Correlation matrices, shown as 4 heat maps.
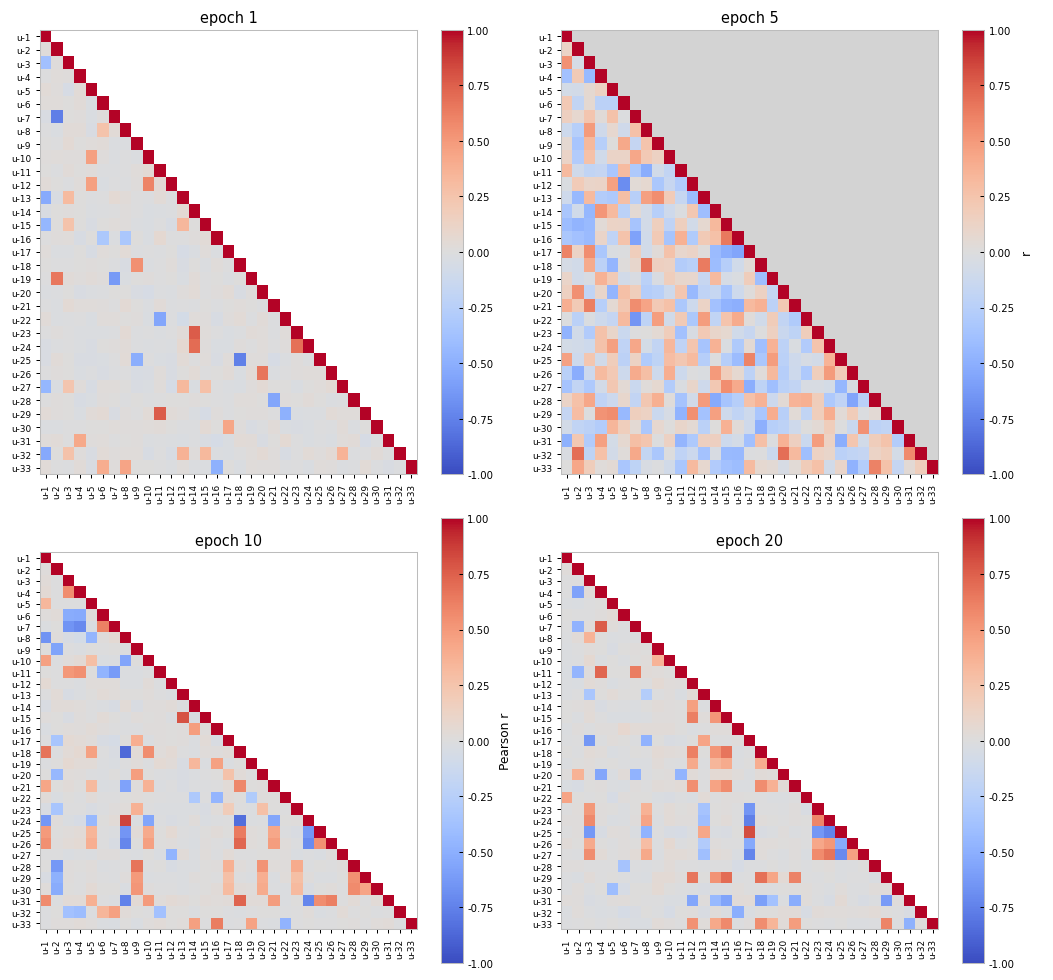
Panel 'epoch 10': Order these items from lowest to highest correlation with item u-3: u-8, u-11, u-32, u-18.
u-32, u-8, u-18, u-11
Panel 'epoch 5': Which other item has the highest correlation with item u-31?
u-32
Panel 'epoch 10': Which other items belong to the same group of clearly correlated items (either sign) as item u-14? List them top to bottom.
u-16, u-19, u-22, u-33
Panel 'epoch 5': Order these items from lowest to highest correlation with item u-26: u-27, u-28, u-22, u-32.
u-28, u-22, u-32, u-27
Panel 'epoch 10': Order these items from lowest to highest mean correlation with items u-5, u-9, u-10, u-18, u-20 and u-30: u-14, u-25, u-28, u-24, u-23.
u-24, u-14, u-23, u-25, u-28
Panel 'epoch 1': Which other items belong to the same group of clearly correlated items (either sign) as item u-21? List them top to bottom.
u-28
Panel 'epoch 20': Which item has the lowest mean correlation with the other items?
u-31
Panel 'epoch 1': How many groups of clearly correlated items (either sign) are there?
11
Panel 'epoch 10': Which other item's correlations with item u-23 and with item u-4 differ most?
u-7
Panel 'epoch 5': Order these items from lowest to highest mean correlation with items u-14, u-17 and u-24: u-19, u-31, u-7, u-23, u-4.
u-31, u-23, u-4, u-7, u-19
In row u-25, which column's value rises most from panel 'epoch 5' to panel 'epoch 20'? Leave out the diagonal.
u-13
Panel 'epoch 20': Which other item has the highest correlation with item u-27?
u-24
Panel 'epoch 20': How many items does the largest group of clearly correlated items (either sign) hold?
9
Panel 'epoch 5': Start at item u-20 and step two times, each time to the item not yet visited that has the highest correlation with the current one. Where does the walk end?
u-2
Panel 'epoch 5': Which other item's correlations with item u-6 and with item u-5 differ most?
u-12
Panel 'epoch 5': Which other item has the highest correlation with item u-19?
u-25
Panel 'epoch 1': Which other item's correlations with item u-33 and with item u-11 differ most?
u-29
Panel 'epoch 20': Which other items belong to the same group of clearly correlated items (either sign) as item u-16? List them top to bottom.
u-32
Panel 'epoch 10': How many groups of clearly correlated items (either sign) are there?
6
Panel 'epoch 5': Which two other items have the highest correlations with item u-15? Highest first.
u-16, u-27
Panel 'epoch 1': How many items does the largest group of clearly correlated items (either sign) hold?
6
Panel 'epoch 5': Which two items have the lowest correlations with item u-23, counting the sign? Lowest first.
u-1, u-11
